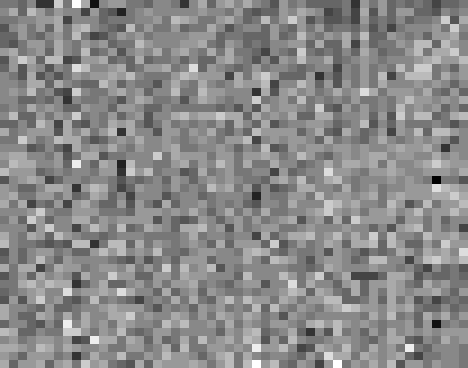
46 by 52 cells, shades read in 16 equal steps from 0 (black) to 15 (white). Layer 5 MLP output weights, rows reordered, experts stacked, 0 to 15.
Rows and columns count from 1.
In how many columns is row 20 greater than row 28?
25
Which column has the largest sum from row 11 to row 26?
45
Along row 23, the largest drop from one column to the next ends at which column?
49
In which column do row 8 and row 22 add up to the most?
37
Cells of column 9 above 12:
3
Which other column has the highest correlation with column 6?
11
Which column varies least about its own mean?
27
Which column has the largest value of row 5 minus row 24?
9
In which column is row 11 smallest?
31
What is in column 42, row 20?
10
